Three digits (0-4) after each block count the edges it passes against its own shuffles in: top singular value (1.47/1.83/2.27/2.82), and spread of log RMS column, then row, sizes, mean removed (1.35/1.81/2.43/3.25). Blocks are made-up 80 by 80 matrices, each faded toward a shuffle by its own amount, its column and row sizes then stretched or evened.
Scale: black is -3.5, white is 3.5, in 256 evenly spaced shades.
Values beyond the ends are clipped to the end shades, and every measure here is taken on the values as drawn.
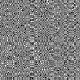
4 2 0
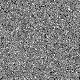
0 0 0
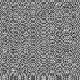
4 0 2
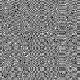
4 0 2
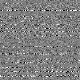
2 0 4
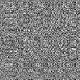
3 1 3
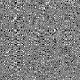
3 2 2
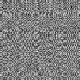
4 1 2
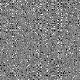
3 2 2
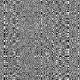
4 4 2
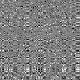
4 2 3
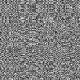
3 0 1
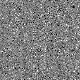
0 1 1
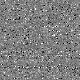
1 1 2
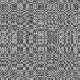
4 1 2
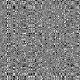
4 3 2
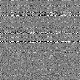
3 0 4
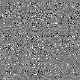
1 2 3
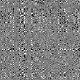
3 3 3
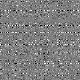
2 2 4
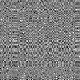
4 1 3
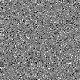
2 0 0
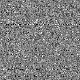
1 1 3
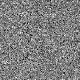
0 1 1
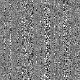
0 4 0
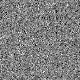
0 1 1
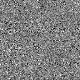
0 1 2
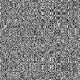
3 3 0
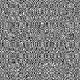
4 1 1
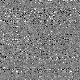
1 0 3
